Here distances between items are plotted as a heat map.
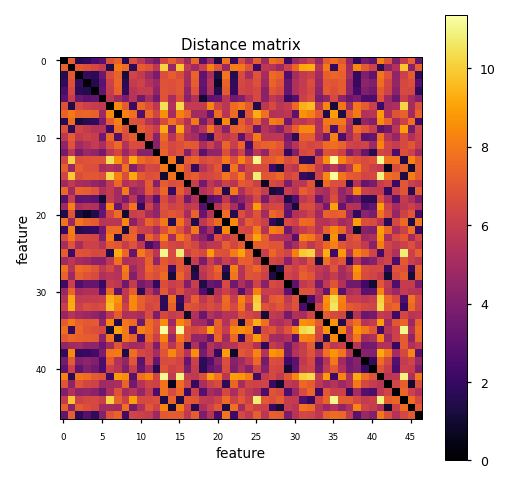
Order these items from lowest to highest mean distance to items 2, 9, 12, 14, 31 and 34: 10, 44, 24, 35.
10, 24, 44, 35
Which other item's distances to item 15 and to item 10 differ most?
13
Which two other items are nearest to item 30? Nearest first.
19, 10
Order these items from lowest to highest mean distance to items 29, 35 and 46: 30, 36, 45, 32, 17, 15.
30, 45, 17, 36, 32, 15
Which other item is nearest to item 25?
6
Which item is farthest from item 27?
38
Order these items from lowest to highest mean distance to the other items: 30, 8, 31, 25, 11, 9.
30, 8, 9, 11, 31, 25
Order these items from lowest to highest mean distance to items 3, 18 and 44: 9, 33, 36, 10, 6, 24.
33, 10, 24, 36, 9, 6
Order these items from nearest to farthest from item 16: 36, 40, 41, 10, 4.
40, 4, 10, 41, 36
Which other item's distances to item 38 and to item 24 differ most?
22
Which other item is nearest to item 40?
29
